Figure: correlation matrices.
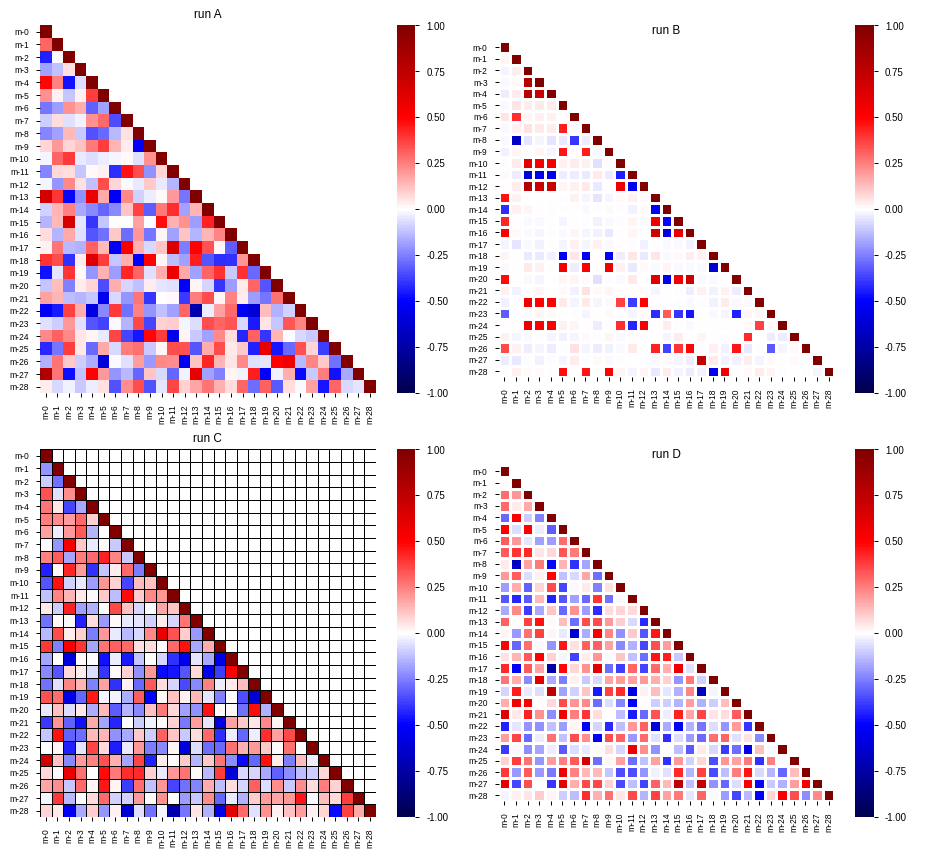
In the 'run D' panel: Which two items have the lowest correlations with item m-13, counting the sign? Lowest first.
m-22, m-12
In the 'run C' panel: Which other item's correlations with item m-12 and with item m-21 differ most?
m-15
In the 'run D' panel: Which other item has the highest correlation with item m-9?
m-4
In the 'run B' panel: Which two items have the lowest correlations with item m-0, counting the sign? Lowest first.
m-14, m-23
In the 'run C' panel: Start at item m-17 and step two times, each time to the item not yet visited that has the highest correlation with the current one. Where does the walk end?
m-28
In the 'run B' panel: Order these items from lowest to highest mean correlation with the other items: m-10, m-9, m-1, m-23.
m-23, m-1, m-9, m-10
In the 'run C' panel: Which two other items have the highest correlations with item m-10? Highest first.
m-14, m-1
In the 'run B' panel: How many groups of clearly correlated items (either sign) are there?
6
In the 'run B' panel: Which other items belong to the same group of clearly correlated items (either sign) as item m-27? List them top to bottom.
m-17
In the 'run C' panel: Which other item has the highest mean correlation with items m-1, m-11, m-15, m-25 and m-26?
m-5
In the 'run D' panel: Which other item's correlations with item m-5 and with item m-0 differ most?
m-18
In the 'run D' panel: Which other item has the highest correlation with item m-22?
m-12
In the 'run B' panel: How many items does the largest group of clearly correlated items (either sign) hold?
8
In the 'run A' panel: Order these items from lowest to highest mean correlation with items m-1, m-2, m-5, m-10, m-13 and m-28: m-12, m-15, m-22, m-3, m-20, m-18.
m-22, m-20, m-3, m-12, m-18, m-15
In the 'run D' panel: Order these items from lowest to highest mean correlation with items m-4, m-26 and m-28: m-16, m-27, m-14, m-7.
m-16, m-14, m-27, m-7
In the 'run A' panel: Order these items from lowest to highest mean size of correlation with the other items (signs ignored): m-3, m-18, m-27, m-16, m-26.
m-3, m-16, m-26, m-27, m-18
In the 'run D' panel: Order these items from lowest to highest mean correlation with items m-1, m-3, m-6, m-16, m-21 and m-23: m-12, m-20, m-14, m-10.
m-14, m-12, m-10, m-20
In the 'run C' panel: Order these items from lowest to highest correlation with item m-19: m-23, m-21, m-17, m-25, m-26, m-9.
m-9, m-17, m-25, m-26, m-23, m-21
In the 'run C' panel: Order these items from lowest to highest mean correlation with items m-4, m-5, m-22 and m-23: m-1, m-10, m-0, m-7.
m-7, m-10, m-0, m-1
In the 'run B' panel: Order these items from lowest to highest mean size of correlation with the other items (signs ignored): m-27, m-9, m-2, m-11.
m-27, m-9, m-11, m-2
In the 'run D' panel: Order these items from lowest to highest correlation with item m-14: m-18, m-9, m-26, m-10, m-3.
m-10, m-26, m-18, m-9, m-3
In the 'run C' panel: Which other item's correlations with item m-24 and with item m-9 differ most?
m-0
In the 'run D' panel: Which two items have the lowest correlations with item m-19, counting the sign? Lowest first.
m-17, m-11
